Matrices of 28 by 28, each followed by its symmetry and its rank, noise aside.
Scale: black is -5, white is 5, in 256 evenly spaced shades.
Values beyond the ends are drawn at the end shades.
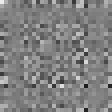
symmetric, rank three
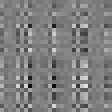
no symmetry, rank one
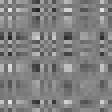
symmetric, rank one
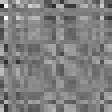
no symmetry, rank two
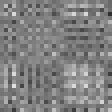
symmetric, rank two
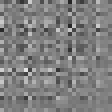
antisymmetric, rank two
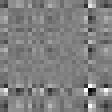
symmetric, rank one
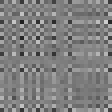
symmetric, rank one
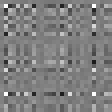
symmetric, rank one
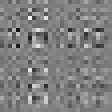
antisymmetric, rank two
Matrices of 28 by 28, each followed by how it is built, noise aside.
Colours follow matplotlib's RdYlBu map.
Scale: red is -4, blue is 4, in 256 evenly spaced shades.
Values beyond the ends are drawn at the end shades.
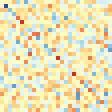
diagonal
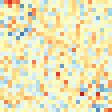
block diagonal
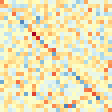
diagonal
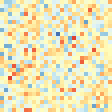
repeating rows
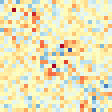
block diagonal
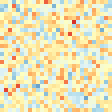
noise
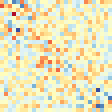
block diagonal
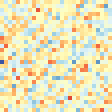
Hankel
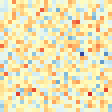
repeating columns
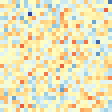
Hankel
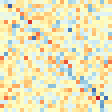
banded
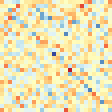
diagonal
